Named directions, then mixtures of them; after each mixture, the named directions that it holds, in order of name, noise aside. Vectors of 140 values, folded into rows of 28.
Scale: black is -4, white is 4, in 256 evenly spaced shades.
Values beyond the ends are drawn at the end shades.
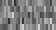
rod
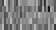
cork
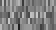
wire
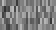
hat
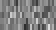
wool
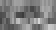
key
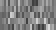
key, wire, wool.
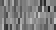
cork.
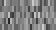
cork, wire, wool.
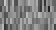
cork.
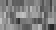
key.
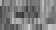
key.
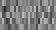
hat.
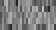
cork, wool.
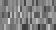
rod, wool.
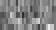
key, wool.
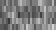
key, rod.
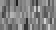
hat, wool.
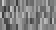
hat.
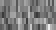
hat, key, wool.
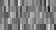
cork, wire, wool.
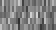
wire.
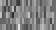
hat, rod, wire.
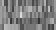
cork, key.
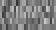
hat.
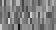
wire.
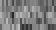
key, rod, wire.
